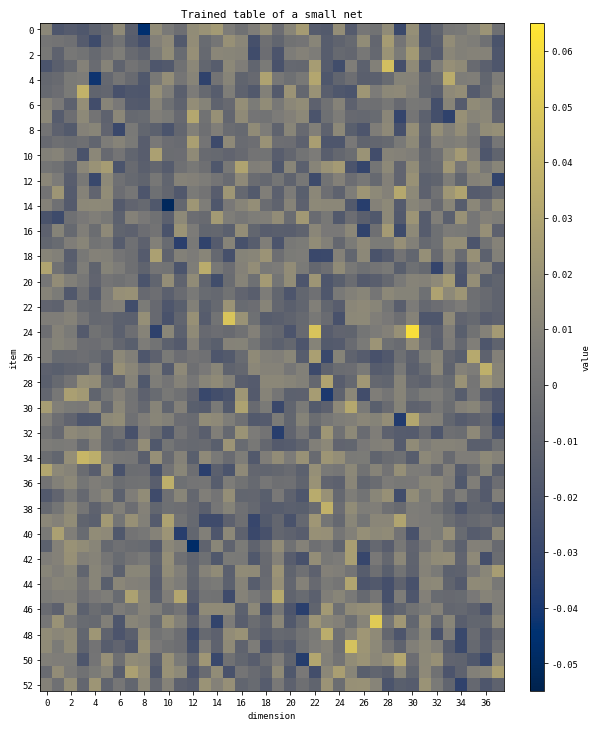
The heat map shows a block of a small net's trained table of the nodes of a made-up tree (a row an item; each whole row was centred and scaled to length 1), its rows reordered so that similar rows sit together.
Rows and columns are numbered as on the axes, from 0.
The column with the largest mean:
22
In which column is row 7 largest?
12
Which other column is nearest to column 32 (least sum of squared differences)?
7
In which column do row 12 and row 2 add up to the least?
37
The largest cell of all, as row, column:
24, 30
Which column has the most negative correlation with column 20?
8
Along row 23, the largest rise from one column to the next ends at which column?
15
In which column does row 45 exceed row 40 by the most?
11
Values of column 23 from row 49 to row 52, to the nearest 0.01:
0.01 0.01 0.01 0.02
